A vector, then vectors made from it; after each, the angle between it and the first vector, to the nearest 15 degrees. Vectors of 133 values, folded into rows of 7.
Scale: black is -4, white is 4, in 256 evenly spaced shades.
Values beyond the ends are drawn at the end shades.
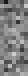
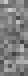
150 degrees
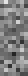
165 degrees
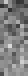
105 degrees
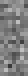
150 degrees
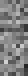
105 degrees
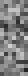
105 degrees
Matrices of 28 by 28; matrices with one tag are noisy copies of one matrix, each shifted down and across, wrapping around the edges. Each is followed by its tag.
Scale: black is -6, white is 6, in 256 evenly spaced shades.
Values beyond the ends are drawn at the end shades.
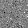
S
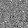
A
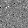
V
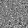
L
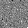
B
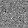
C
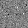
B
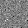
V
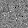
A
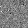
C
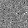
V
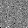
V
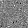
A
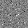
V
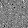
B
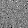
C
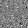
L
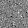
S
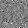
C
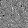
B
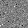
V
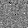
L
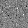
B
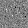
B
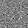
V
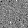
B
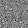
C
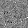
A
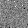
C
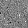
B
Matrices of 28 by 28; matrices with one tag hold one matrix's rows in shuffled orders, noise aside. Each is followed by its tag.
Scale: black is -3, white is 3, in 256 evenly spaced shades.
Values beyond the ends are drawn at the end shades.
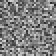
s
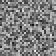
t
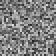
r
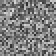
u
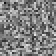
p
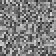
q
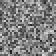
s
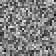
s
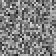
t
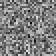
u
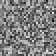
u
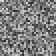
r
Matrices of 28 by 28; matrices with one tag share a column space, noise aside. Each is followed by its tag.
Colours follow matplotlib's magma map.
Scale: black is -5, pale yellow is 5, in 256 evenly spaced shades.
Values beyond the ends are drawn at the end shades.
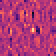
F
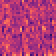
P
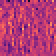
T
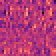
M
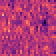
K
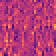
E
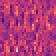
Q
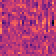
K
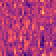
E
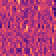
M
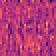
T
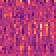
T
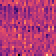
P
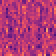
P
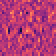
F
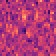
F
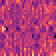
P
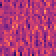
E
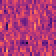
Q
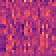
T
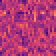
F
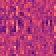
K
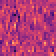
Q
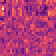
M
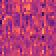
K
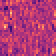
M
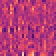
P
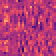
Q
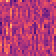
T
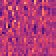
M
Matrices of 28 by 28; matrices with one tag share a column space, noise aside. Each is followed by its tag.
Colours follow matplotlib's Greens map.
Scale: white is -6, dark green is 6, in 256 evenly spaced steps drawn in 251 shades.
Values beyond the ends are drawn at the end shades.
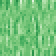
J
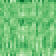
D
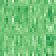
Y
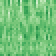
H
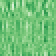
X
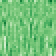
D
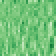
D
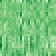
D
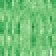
J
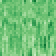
D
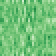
Y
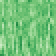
D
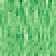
H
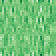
Y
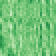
D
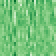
H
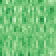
Y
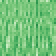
D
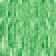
D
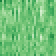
H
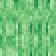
J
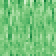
H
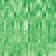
X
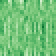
J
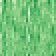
H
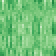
J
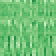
D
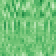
X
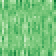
J
